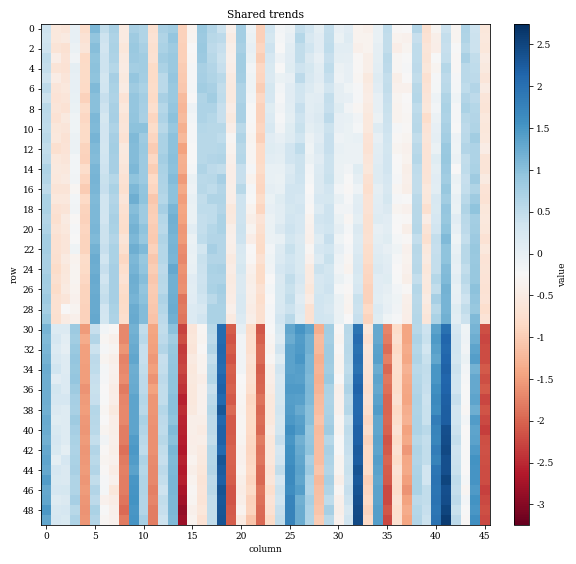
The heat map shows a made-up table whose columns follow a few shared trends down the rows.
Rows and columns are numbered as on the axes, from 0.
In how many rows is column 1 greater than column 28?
20
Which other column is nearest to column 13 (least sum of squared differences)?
9
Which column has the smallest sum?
14
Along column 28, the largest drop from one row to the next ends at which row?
30
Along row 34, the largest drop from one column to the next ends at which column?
19
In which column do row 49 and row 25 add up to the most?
41
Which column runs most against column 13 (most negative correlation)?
33
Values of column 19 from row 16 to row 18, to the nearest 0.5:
-0.5 -0.5 -0.5
